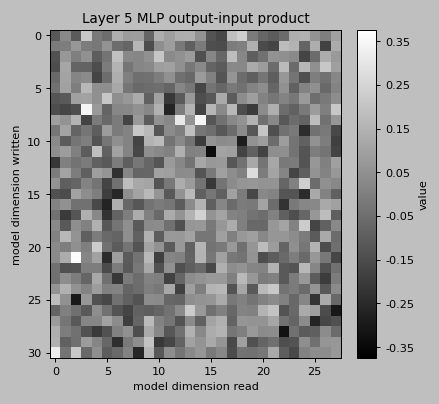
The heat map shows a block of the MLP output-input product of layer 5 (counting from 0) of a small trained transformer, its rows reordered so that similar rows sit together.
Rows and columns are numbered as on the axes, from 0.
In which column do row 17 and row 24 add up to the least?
5
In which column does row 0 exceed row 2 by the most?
24
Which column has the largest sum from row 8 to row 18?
13
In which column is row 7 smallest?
11
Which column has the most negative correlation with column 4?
26
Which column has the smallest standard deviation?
23
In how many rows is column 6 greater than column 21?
12
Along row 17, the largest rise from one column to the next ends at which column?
3
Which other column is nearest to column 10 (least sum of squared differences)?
17
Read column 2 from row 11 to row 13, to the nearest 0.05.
0 -0.05 0
